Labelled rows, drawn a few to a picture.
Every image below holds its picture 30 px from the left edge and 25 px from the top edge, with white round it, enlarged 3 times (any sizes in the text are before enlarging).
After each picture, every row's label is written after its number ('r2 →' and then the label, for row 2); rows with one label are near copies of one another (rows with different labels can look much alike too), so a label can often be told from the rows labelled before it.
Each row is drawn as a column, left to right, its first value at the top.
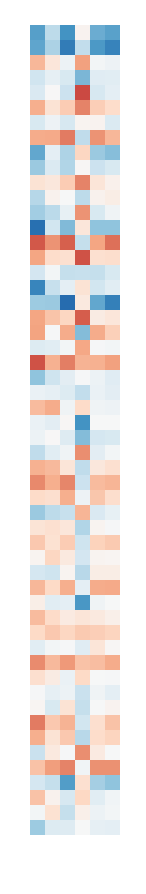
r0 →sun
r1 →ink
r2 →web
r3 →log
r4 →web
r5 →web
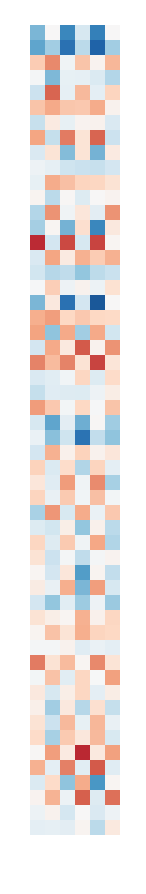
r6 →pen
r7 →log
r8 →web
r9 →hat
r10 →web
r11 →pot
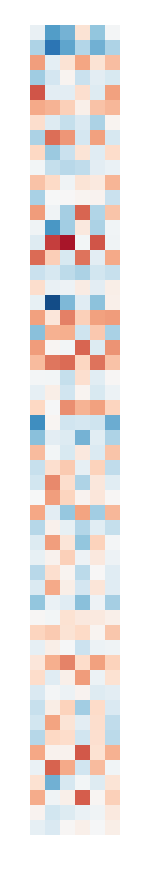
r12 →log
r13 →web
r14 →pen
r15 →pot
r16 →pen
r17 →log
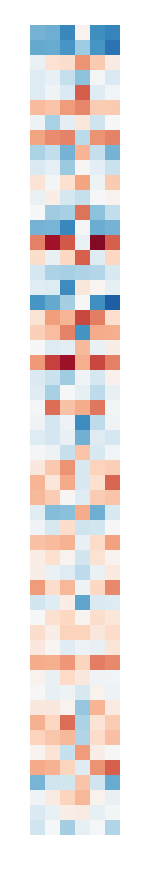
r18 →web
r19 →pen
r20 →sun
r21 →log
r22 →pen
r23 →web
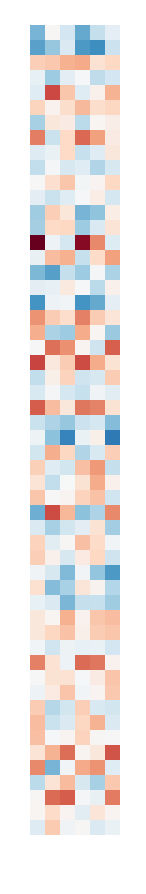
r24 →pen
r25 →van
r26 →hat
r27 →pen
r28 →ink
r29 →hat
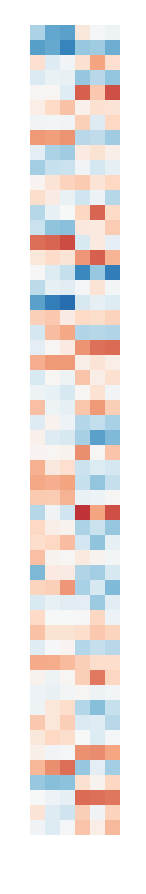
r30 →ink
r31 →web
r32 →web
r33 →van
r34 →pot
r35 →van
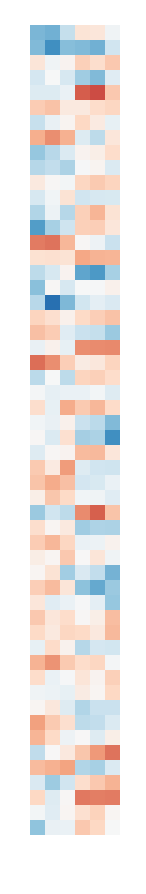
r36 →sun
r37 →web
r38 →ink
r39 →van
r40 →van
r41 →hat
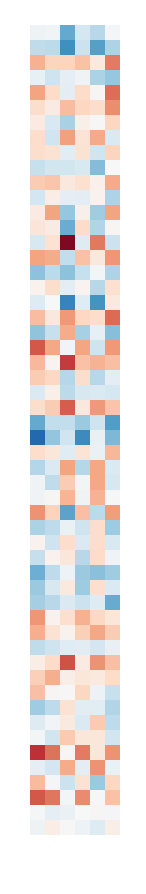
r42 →hat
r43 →pot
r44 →pen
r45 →hat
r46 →ink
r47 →log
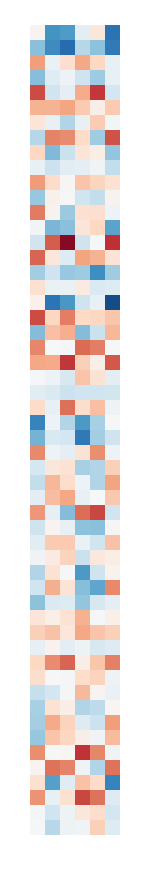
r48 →log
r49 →web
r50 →pen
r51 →hat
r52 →van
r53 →web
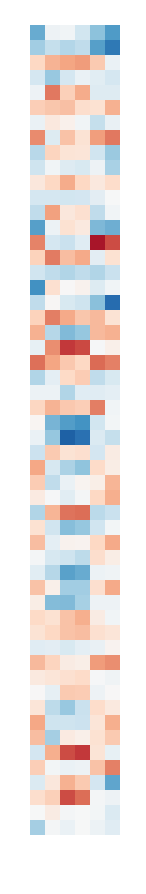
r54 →sun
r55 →log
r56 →hat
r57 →hat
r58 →pen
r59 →web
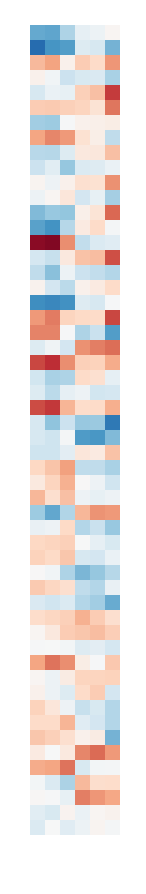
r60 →pen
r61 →pen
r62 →ink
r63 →hat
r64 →hat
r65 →log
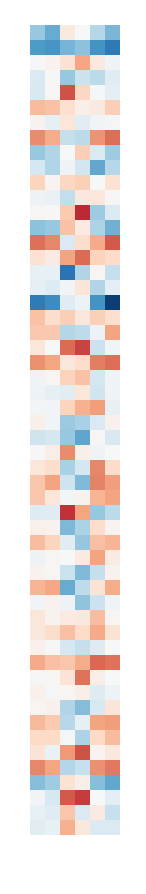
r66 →web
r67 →web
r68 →van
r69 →pot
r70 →ink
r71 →web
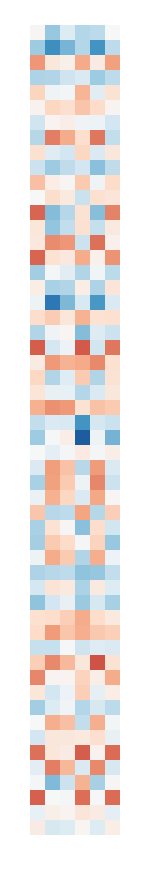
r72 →pot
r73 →ink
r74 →ink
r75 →hat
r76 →ink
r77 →pot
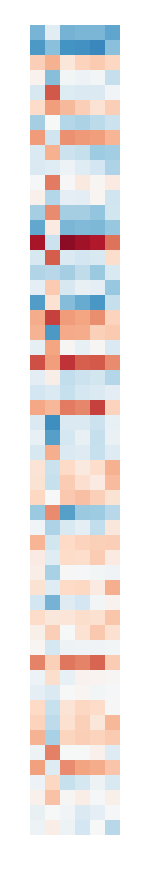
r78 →pen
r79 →log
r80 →pen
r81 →pen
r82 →pen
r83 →sun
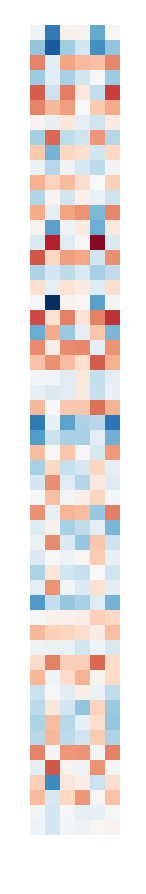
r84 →log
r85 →web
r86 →log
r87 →pot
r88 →pen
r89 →log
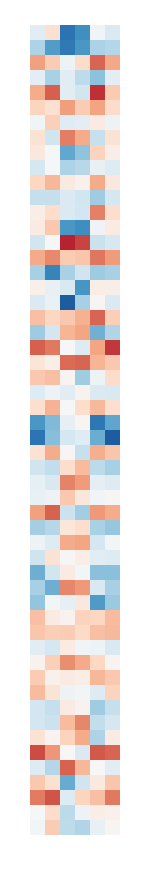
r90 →hat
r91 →van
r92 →web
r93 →sun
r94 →log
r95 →hat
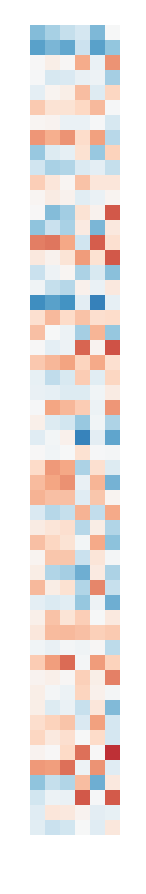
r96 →web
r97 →ink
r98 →ink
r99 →hat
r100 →web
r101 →pot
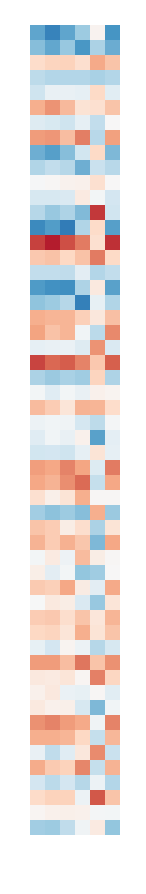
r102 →sun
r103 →sun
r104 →sun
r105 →ink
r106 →pot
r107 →sun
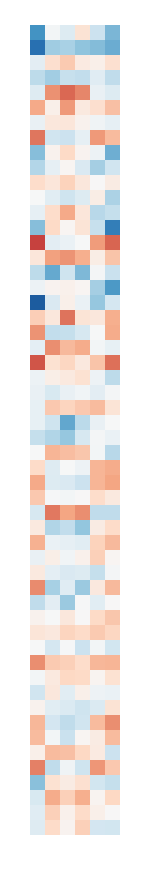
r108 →web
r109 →van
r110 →log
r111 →van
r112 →ink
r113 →sun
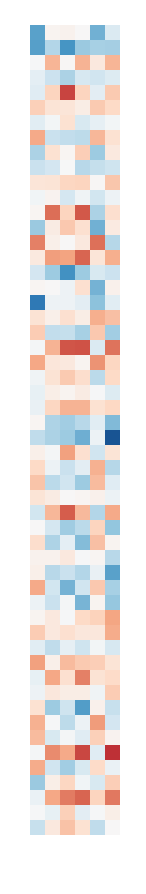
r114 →web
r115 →pot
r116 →van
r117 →pot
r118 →sun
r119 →hat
